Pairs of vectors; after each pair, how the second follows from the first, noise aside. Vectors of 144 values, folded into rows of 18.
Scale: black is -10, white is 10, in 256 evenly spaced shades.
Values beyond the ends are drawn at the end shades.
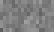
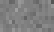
reversed, partly zeroed.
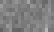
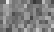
reversed, scaled up.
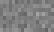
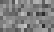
negated, scaled up.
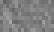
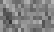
negated, scaled up.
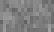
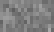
copied.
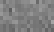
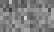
wrapped around, scaled up.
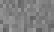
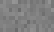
reversed, negated, shrunk.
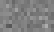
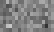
negated, scaled up.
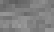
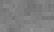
reversed, negated, shrunk.
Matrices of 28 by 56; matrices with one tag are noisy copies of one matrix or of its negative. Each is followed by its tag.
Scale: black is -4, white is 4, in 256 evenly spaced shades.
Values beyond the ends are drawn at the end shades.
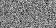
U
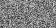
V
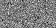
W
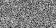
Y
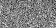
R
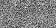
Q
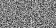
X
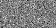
V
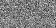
Y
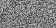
Q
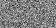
W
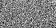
R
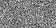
Q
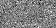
Q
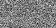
Y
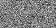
Q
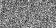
R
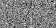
X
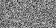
W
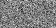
V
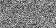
Q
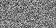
W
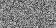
U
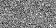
Q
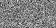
W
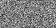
Q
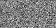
U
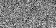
R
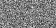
X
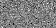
V
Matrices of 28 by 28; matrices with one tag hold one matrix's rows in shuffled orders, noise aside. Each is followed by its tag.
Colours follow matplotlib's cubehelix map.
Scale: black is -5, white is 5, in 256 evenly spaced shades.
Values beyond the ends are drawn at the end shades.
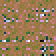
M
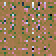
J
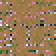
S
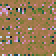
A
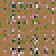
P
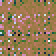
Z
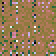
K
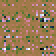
M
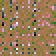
K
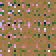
Z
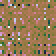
Z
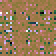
S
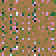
K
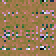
M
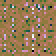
J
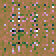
P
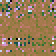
A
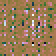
J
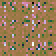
J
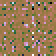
J
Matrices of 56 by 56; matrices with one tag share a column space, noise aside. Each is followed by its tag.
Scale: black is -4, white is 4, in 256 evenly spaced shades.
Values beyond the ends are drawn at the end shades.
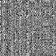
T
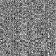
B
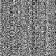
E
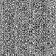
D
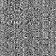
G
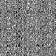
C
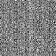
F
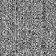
B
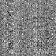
B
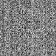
C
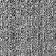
T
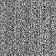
D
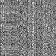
E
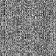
T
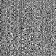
C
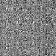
G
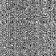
G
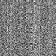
E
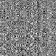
C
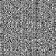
F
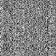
C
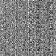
F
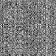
D
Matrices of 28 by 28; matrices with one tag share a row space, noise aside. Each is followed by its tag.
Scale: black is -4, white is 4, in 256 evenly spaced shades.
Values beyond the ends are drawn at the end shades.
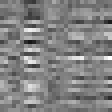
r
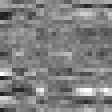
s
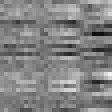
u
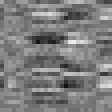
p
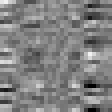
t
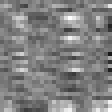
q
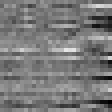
u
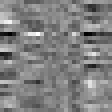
t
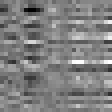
r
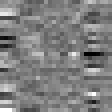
t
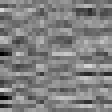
s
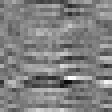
p
